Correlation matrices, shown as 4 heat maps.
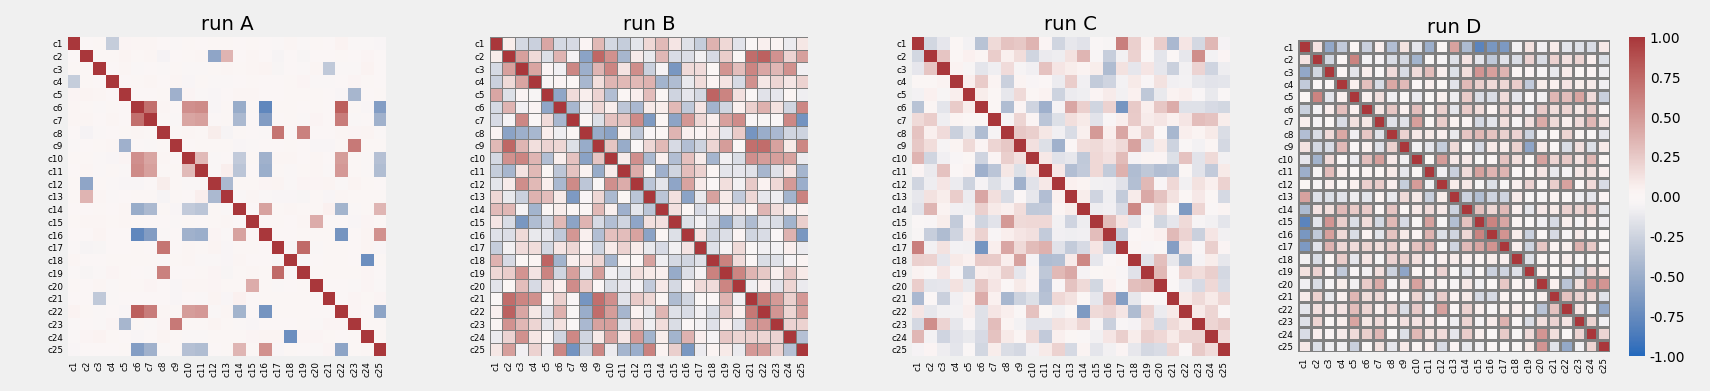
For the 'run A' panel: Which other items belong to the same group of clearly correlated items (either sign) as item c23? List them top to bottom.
c5, c9
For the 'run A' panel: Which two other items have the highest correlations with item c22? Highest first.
c6, c7
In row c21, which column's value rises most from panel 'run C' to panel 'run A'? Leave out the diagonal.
c17
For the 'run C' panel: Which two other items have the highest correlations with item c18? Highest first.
c14, c9
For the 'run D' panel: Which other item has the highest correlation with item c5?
c2
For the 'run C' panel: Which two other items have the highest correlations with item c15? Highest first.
c8, c16
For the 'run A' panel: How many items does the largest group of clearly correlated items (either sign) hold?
8
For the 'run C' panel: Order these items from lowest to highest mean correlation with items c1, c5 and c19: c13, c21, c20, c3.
c21, c3, c13, c20
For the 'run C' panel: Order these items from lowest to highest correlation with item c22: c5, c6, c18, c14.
c14, c18, c6, c5
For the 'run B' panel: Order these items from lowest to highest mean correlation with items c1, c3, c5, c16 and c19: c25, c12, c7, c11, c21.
c25, c11, c21, c12, c7
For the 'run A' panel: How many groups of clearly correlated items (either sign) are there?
8
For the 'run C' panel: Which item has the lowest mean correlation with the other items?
c11
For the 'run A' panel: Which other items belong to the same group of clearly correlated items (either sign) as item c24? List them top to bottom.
c18
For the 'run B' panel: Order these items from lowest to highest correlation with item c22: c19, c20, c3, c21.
c20, c19, c3, c21
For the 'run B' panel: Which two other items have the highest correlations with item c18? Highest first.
c5, c19
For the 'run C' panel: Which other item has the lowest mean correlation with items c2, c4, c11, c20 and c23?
c16
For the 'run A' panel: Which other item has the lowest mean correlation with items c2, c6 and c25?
c12
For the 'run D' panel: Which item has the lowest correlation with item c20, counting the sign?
c22
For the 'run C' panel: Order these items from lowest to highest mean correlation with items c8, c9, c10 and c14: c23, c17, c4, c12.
c12, c4, c23, c17
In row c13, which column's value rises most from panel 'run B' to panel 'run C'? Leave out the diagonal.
c7
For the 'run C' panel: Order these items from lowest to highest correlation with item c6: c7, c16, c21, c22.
c22, c7, c16, c21
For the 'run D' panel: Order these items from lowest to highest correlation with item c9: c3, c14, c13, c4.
c3, c14, c13, c4
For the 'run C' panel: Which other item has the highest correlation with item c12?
c19
